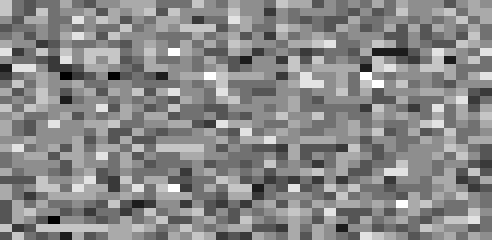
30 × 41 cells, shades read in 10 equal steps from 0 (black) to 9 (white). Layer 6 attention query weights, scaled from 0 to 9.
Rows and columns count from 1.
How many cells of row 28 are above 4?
23
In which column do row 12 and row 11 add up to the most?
19
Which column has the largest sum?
25
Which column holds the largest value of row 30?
31
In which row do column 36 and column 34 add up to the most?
26
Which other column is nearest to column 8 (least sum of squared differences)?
37
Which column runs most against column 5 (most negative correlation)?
40
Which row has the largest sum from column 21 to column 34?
11
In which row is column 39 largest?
13
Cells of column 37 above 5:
13
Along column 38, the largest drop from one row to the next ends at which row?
8
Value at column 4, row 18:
5
